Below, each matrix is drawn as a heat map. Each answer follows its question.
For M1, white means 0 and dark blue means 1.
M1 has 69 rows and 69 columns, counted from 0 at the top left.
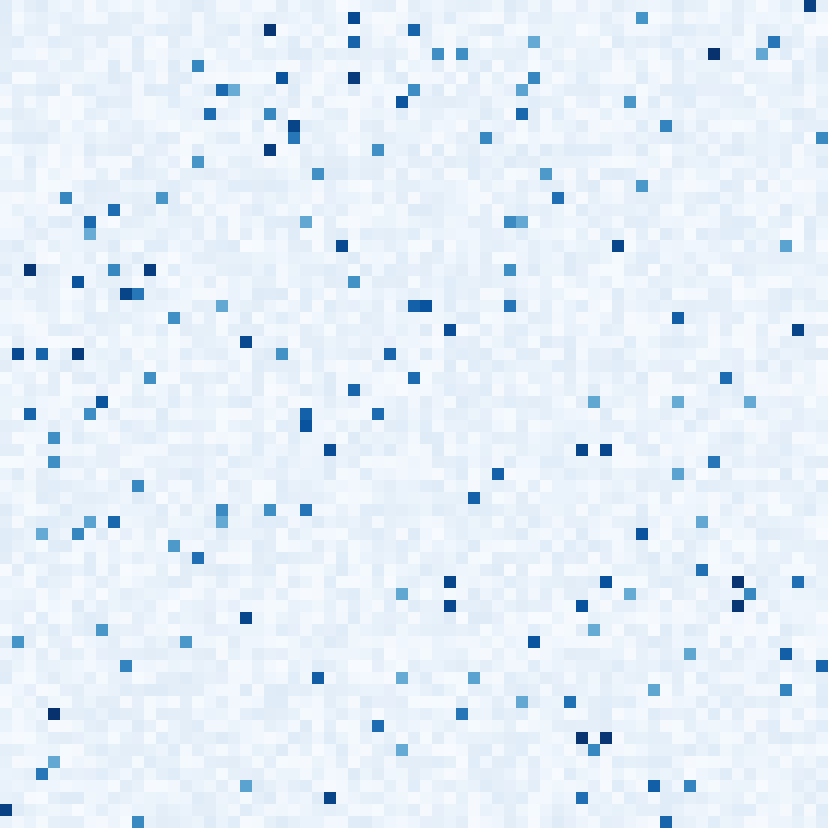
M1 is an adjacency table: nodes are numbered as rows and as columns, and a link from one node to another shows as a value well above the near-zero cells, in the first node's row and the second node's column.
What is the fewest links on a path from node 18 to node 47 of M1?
3
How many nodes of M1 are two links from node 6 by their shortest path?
4
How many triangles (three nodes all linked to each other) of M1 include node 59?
1
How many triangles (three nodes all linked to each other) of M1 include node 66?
0
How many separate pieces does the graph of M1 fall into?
11
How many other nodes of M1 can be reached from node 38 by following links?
4
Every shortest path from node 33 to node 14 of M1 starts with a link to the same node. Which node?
node 56
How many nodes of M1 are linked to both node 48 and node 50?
2
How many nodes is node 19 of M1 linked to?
1
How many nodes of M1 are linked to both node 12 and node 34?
1
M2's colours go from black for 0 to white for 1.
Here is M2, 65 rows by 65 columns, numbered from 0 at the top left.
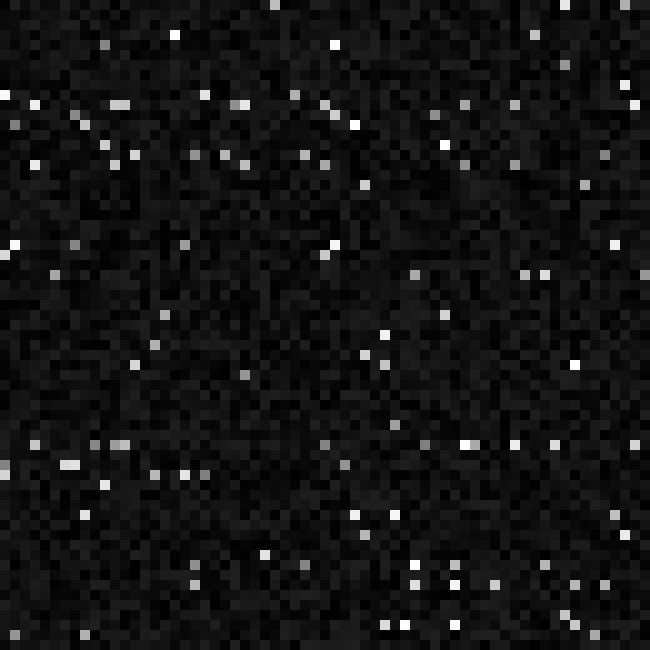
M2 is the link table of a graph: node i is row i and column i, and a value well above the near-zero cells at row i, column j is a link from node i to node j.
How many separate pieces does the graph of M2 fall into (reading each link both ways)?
5
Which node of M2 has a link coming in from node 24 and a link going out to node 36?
node 18
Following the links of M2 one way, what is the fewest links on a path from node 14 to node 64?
5
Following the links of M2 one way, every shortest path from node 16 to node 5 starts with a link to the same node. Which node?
node 46
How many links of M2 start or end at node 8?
4
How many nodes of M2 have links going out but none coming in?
6
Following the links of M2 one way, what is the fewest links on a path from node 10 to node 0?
2
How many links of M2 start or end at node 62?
7
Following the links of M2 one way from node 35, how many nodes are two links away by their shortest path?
3
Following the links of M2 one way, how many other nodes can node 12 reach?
10
